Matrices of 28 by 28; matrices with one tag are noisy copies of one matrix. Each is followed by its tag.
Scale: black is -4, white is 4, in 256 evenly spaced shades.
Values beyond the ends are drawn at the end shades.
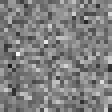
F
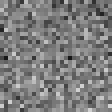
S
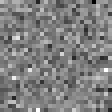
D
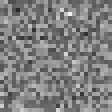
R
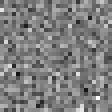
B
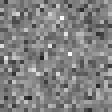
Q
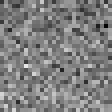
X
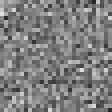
D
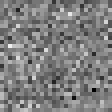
R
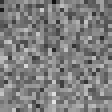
X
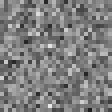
Q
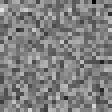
D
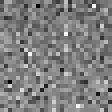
X
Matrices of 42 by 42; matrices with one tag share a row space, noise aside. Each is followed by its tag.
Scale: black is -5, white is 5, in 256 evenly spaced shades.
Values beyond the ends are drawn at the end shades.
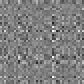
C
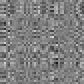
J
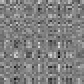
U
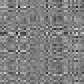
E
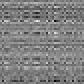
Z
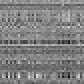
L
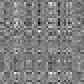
U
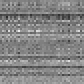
L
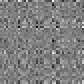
C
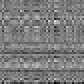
Z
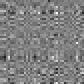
J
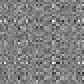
C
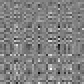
U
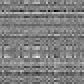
Z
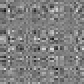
J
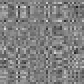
E
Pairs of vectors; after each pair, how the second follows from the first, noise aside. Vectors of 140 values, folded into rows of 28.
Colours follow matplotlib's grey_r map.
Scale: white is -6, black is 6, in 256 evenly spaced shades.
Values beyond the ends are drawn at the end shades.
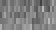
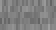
wrapped around, negated, shrunk.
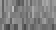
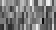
reversed, negated, scaled up.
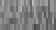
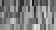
negated, scaled up.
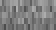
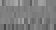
partly zeroed.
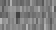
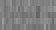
reversed, shrunk.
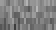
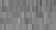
reversed, shrunk.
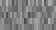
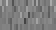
partly zeroed.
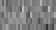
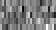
negated, scaled up.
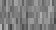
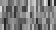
reversed, negated, scaled up.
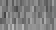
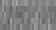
wrapped around, shrunk.
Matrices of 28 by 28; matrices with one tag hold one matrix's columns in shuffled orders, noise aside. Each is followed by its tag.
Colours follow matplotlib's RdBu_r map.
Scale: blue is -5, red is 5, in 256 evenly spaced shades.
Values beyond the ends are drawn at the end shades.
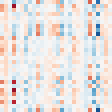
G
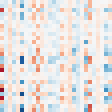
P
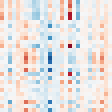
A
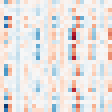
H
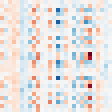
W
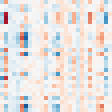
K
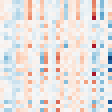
A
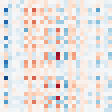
W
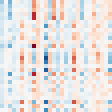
A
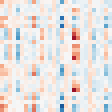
H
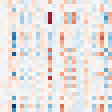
K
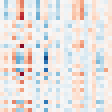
A
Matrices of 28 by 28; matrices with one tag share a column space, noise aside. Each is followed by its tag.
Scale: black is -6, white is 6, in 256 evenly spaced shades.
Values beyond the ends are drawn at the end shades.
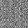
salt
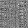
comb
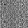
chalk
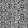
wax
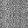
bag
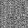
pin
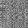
comb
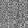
chalk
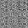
bag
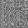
salt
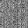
wax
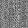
comb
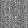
pin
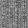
comb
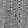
bag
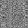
comb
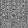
comb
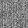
chalk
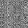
pin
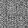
pin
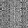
salt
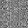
salt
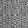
pin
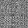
pin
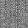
bag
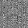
pin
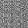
bag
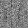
comb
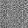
bag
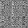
pin
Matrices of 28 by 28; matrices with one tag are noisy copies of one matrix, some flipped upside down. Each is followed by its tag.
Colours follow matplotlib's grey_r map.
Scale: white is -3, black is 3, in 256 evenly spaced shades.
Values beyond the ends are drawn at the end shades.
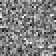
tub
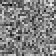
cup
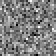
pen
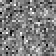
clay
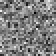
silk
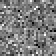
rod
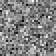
pen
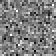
silk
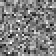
rod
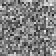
cup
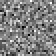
rod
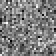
clay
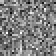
clay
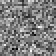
pen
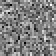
cup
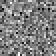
rod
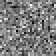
pen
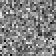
tub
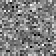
pen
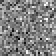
cup
